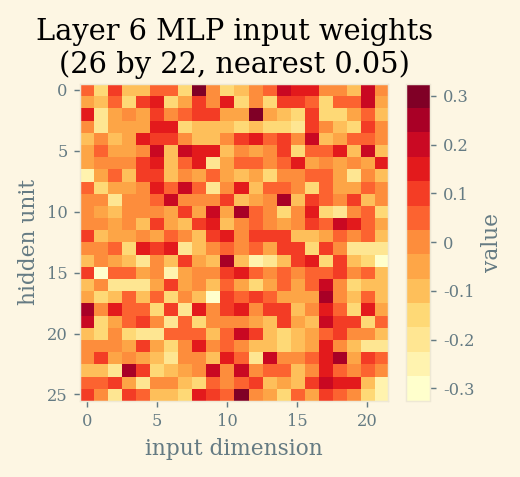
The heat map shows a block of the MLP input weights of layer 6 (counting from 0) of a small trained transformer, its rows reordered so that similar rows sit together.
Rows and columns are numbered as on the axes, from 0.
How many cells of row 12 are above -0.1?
17
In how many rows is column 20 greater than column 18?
11
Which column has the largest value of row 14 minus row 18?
7
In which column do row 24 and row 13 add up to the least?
21
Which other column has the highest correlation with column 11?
3
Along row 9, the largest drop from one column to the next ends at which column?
15
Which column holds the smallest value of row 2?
1
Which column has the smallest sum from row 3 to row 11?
2
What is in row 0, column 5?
0.05
